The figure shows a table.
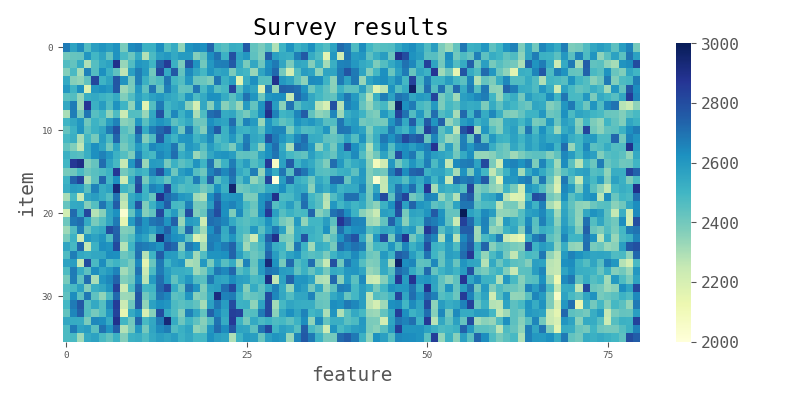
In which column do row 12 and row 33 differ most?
51
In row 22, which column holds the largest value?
50
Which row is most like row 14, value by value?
16
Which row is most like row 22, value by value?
10
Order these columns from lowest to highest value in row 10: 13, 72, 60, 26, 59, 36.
60, 59, 26, 36, 13, 72
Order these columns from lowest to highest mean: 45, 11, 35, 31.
11, 35, 31, 45
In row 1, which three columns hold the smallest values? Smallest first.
36, 38, 11
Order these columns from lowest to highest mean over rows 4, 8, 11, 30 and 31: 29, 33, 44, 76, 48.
76, 44, 33, 29, 48
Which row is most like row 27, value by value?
25
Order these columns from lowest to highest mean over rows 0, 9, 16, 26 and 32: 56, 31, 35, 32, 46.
35, 32, 56, 31, 46
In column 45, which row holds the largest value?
21
